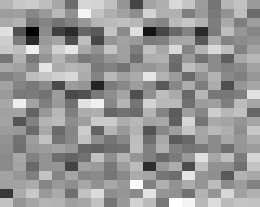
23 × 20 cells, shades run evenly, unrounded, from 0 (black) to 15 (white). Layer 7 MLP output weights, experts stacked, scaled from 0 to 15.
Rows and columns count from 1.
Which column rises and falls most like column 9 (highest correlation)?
10
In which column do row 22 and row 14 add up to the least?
1
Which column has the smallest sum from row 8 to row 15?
3
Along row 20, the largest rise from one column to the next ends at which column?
15
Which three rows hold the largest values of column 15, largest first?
23, 20, 14
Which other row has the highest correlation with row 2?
12
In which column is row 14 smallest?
2
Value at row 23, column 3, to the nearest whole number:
10
